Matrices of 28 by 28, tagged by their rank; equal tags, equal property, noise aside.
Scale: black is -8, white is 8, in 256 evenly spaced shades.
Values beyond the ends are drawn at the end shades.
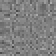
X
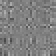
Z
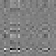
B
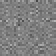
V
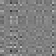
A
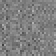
X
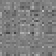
Z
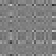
B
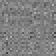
X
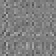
Z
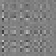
B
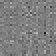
Z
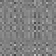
A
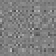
V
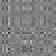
A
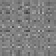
A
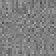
V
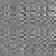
A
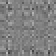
A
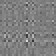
A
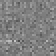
V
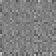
Z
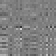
A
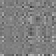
Z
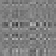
B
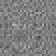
V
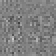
X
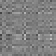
A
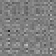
Z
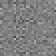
X
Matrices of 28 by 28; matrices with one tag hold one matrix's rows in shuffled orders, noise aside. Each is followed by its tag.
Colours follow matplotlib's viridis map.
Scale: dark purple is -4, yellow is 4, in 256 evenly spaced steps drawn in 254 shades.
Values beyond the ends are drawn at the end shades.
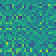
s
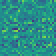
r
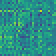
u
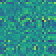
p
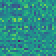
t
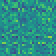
r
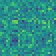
r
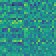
t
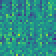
s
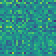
s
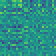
t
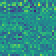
t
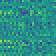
u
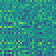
u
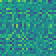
s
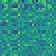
r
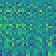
s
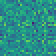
p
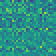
s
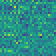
u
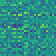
t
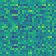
r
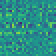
s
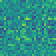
p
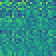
s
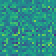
r
